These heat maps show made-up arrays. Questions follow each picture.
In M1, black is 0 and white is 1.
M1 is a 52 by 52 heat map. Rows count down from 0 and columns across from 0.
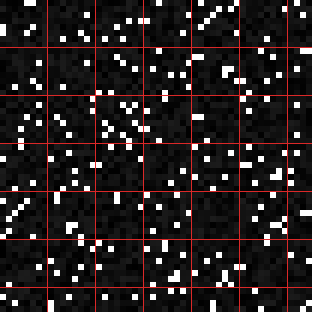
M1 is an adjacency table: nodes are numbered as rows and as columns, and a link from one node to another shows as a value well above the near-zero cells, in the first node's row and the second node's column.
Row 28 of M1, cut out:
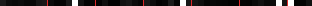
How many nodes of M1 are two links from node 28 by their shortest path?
4
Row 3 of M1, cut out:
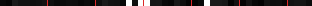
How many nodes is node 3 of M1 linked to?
4
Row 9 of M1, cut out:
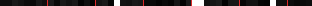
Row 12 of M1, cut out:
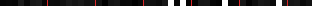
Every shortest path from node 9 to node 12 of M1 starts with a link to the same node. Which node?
node 45
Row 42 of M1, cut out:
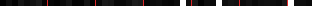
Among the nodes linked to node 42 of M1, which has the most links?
node 30
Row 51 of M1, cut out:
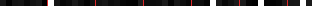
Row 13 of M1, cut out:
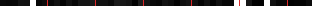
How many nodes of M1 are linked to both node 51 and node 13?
0
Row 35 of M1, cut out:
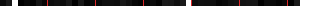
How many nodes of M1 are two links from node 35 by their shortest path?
4
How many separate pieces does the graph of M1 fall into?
2
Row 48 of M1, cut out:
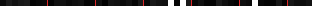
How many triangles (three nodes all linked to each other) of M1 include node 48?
2
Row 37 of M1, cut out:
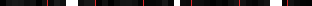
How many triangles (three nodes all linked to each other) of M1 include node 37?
3
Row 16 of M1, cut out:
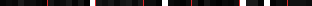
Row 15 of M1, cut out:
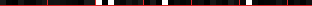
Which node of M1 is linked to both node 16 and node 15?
node 27
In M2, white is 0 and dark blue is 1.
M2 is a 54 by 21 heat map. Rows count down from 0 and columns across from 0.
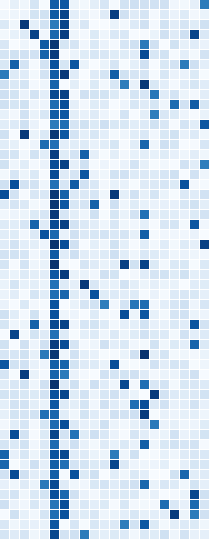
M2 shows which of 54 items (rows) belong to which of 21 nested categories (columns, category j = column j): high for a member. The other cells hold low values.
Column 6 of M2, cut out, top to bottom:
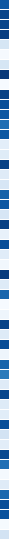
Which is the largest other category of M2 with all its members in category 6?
19
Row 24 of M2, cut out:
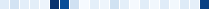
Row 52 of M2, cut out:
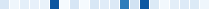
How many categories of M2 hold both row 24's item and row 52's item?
1
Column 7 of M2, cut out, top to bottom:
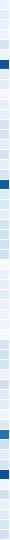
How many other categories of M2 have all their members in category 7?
1
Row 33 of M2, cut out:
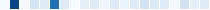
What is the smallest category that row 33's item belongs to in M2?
1
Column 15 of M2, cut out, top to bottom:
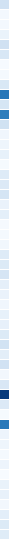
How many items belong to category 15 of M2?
4
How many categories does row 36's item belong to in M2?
4
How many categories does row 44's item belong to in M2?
2
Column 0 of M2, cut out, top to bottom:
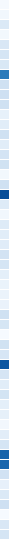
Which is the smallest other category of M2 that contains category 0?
11
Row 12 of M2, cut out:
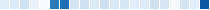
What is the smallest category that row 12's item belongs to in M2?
20
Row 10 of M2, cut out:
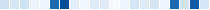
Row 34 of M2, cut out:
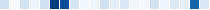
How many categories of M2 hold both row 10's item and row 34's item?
3
